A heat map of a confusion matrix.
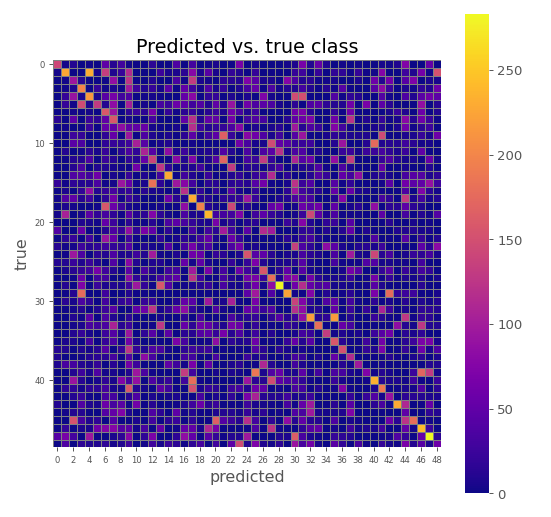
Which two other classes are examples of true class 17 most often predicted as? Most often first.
44, 24
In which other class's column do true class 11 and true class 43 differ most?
28
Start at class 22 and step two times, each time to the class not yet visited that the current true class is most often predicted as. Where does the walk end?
7
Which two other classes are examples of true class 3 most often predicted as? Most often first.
9, 41
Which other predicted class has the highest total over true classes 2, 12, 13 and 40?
17
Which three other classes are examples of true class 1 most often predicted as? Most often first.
4, 48, 6
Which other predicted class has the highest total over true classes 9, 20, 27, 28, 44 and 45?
31
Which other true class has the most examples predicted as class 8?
15
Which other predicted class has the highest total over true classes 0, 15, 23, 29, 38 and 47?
30
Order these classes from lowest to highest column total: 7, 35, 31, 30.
35, 7, 31, 30
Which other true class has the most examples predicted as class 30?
47
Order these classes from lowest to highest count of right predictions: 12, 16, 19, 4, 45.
16, 12, 45, 4, 19
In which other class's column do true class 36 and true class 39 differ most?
25
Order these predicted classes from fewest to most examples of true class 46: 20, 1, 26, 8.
26, 1, 8, 20
